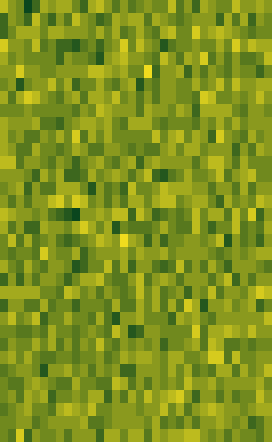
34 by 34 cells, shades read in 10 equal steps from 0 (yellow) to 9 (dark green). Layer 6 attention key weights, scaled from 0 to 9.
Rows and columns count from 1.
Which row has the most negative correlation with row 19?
16
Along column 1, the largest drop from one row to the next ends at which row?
4
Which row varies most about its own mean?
17
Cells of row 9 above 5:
4
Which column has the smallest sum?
28
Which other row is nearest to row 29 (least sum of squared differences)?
33
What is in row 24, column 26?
8
